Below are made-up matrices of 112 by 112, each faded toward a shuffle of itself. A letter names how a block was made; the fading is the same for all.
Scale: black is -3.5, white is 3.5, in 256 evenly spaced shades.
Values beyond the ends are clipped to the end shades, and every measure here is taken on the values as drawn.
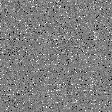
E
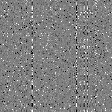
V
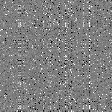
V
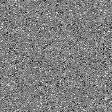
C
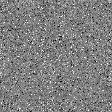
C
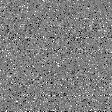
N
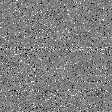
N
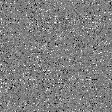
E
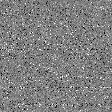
N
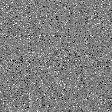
C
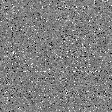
C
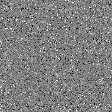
C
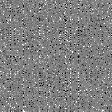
V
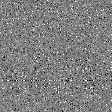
C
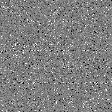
E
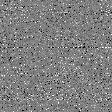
E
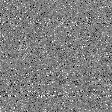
N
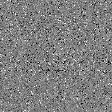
C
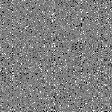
V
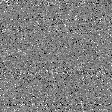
N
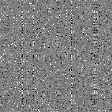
V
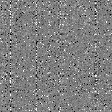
V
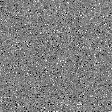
C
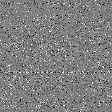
E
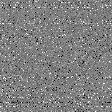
E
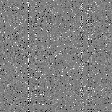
V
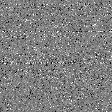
N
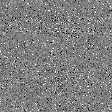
C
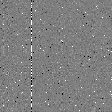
V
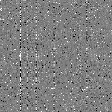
V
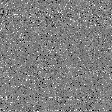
E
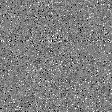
C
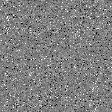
C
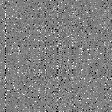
V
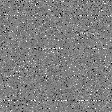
E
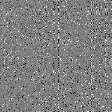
V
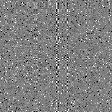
V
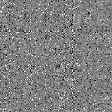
V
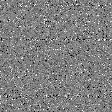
C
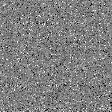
C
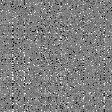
V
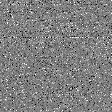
E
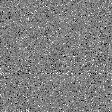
C
